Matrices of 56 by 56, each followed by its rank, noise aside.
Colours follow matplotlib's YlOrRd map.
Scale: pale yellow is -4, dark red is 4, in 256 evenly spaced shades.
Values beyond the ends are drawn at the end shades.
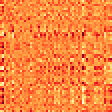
three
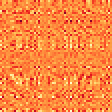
four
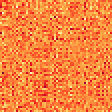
six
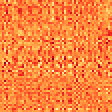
four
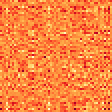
five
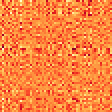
five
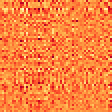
four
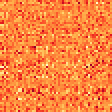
five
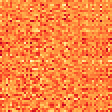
six
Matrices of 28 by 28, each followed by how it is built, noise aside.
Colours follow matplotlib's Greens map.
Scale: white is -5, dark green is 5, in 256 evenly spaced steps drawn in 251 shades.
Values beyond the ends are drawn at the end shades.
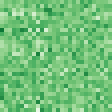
low rank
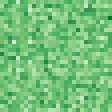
repeating rows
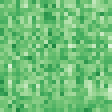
blocks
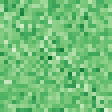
banded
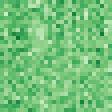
blocks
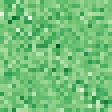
banded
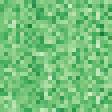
repeating rows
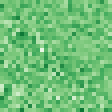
lower triangular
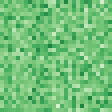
repeating rows
